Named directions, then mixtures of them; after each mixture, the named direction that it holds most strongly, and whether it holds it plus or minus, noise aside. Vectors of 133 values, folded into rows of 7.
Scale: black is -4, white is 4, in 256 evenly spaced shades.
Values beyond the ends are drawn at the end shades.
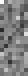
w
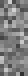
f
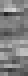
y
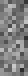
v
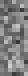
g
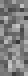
g, plus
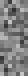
f, minus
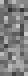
g, plus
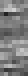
y, plus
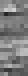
y, plus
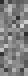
w, minus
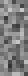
g, minus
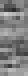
y, minus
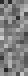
w, minus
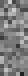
f, plus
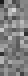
f, plus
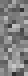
g, plus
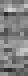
y, plus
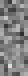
g, plus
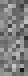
v, plus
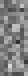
g, plus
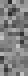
f, minus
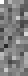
w, plus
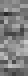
y, plus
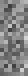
v, minus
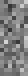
v, minus
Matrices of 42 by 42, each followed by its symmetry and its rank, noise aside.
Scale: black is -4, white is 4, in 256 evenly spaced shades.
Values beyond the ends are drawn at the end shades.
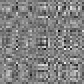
no symmetry, rank three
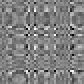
no symmetry, rank two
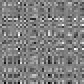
no symmetry, rank three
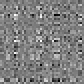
no symmetry, rank four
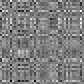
antisymmetric, rank two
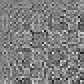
symmetric, rank four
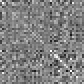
symmetric, rank four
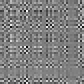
antisymmetric, rank two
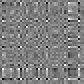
symmetric, rank two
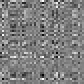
no symmetry, rank three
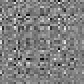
no symmetry, rank three
